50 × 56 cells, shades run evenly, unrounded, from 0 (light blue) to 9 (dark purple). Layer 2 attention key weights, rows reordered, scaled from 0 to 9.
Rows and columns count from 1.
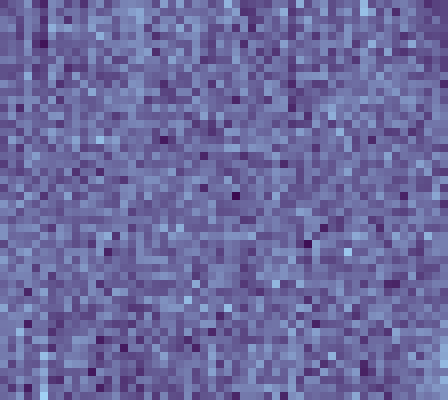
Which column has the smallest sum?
35
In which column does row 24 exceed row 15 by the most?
26
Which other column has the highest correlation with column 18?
46
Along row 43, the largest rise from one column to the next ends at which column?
13
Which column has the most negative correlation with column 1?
41
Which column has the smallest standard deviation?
2
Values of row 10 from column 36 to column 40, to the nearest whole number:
5 6 3 3 3
